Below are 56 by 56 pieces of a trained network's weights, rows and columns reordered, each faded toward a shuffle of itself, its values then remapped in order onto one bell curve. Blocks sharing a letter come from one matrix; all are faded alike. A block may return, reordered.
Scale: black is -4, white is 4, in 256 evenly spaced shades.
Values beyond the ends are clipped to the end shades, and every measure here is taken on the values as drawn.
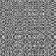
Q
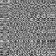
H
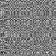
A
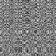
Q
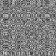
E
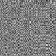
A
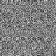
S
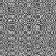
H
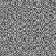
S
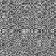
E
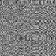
S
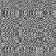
H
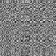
H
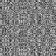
S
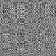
H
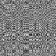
H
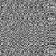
H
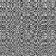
Q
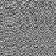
H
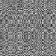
A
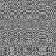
H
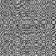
Q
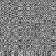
H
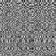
H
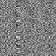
S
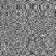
S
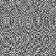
S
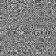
S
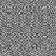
H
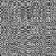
A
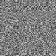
E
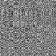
S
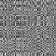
Q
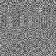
E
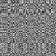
A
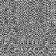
E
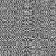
H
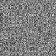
S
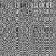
Q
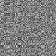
E
